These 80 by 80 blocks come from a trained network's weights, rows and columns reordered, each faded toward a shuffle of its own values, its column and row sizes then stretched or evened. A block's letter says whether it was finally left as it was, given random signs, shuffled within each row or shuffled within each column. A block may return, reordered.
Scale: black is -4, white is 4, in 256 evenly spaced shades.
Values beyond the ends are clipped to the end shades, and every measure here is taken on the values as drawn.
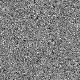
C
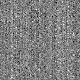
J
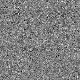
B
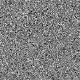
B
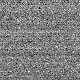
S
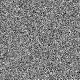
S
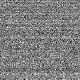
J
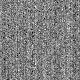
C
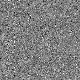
C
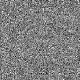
J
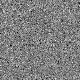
S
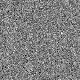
C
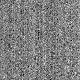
C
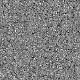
B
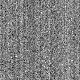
C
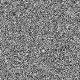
B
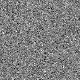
C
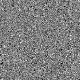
B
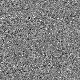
S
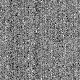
C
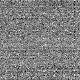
J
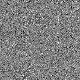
B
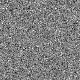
S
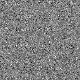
B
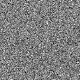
C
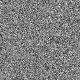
C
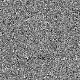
B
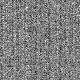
C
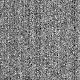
C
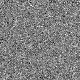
S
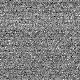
S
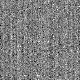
J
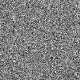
C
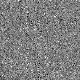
B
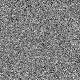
S
